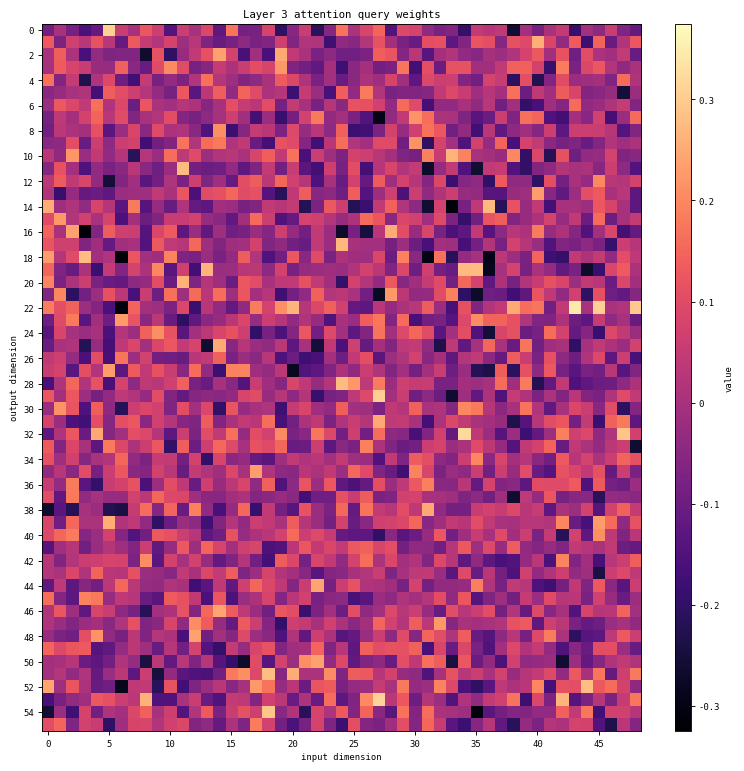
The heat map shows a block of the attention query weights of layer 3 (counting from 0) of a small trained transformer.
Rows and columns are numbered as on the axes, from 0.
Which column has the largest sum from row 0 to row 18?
2
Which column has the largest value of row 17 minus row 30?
47
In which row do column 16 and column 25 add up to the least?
50
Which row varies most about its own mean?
22
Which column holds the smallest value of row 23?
11
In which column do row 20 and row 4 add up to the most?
0
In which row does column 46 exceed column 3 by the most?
16
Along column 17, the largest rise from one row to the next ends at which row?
35
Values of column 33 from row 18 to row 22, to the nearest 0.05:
-0.2 -0.1 -0.1 0.2 -0.15
